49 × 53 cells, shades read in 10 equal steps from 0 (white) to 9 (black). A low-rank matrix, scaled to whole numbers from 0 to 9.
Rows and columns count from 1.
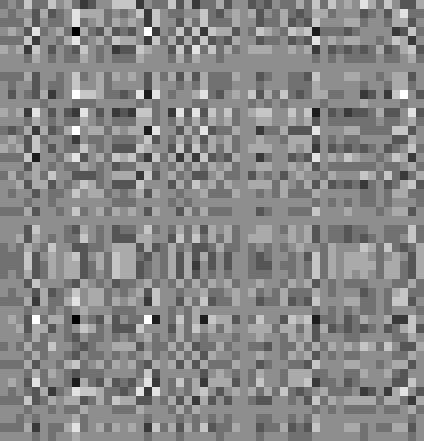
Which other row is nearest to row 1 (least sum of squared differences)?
39
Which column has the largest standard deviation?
10
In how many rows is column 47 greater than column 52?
22
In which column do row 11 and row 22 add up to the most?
19
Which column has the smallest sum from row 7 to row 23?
18
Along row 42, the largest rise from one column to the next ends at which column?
20
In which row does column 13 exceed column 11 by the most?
13
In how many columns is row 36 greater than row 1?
24
